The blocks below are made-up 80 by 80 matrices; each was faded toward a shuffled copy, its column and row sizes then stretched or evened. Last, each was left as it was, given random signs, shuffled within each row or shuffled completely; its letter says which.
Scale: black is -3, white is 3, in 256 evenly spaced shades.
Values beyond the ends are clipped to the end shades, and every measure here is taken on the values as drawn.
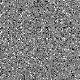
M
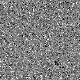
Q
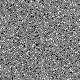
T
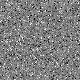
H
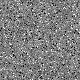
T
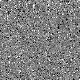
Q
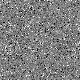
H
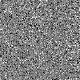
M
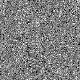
M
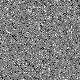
T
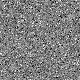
T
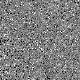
Q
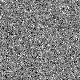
T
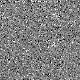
Q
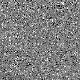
M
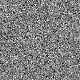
H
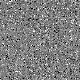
Q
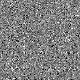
M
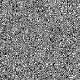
M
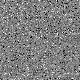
H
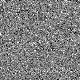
H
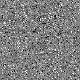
M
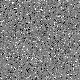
T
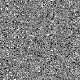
M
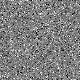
H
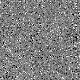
M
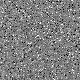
T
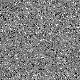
H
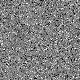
H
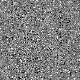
Q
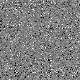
Q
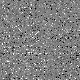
Q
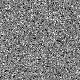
T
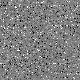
H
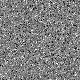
T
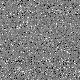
H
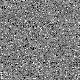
Q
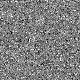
H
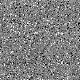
Q
